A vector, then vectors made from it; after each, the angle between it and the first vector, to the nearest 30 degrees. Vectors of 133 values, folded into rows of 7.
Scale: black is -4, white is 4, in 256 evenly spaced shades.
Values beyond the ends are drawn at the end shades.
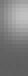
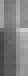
60 degrees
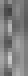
120 degrees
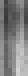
120 degrees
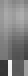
60 degrees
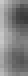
120 degrees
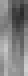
150 degrees
